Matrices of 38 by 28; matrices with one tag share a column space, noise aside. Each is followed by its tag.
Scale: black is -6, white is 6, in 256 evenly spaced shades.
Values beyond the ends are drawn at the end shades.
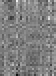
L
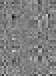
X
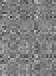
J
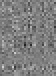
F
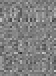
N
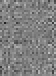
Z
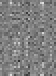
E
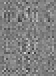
N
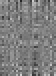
L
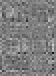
N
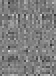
X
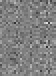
Z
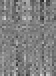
L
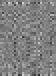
E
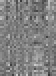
L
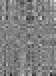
L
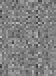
Z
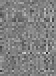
N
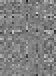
J
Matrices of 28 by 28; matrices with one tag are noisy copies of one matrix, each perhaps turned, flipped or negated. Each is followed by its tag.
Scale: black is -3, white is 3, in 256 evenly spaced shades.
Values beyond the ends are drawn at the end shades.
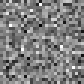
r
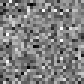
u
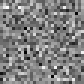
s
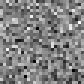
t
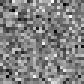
t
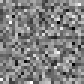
u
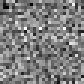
s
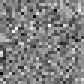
u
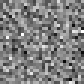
r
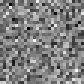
t
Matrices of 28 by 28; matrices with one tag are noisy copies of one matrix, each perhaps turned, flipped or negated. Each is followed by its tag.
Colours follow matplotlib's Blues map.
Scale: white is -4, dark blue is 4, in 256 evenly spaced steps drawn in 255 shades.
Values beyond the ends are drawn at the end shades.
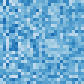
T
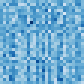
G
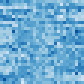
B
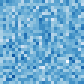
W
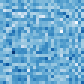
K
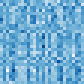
G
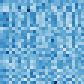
K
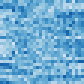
B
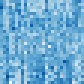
B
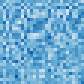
T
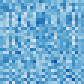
K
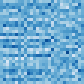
G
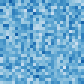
W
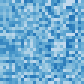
T
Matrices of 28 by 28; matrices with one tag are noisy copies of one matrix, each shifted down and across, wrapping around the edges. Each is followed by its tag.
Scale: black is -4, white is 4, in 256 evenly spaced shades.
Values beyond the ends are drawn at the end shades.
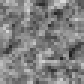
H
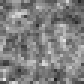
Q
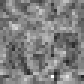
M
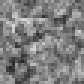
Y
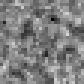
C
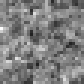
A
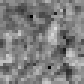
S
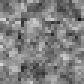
M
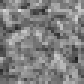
Y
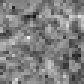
Y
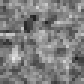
H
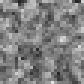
M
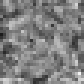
Y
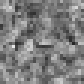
M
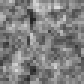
S
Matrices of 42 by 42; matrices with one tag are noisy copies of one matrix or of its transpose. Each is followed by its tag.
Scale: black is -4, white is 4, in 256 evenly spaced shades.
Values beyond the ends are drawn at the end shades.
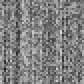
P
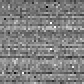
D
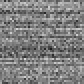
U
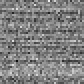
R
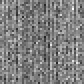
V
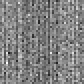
V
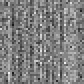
R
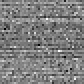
V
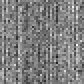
V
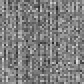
V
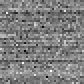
R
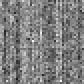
P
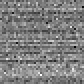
R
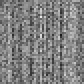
R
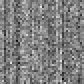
P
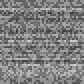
R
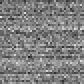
D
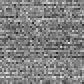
V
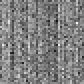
U
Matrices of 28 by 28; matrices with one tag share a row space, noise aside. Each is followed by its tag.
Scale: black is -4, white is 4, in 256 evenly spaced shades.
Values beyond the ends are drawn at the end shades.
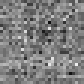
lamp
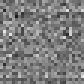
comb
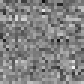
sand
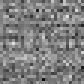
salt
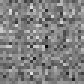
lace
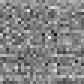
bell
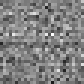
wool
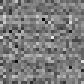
comb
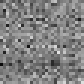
bell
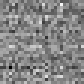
lace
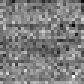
sand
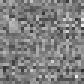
salt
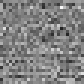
sand
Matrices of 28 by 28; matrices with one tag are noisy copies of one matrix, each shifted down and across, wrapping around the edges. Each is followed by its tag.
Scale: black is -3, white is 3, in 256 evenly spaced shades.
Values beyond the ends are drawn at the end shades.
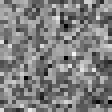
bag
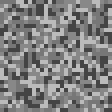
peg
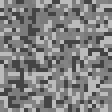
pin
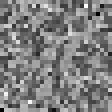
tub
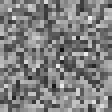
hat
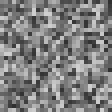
bag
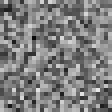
hat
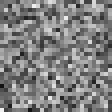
pin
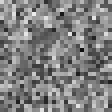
bag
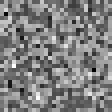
hat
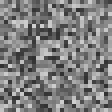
pin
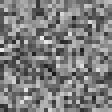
hat
